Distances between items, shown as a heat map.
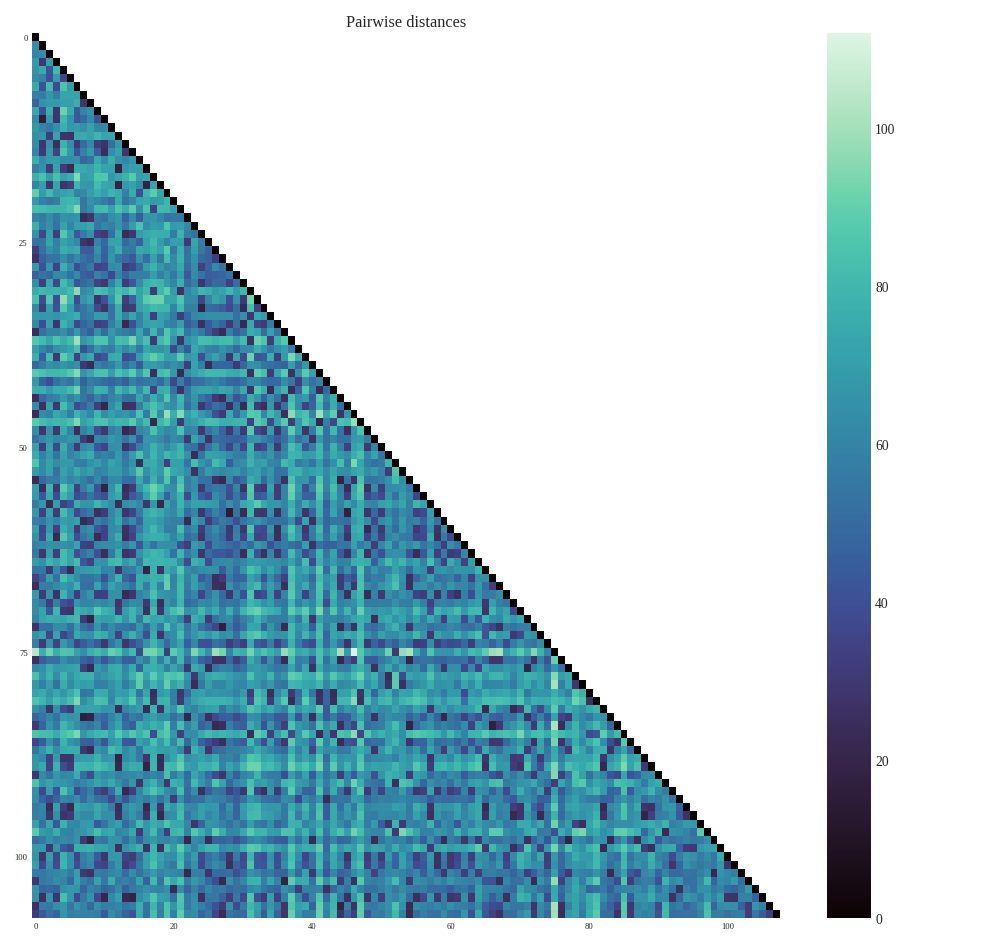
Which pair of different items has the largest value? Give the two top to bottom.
46, 75
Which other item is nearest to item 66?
84
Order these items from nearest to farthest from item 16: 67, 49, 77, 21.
67, 49, 77, 21
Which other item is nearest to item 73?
95
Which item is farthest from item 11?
75
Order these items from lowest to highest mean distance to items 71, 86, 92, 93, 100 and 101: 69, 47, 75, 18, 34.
69, 34, 18, 75, 47
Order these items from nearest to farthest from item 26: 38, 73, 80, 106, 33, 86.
86, 106, 33, 38, 80, 73
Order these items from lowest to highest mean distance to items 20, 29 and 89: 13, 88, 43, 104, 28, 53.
104, 88, 13, 28, 43, 53
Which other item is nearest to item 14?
105
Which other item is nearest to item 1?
10
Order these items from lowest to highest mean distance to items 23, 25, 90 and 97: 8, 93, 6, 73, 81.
8, 93, 73, 6, 81
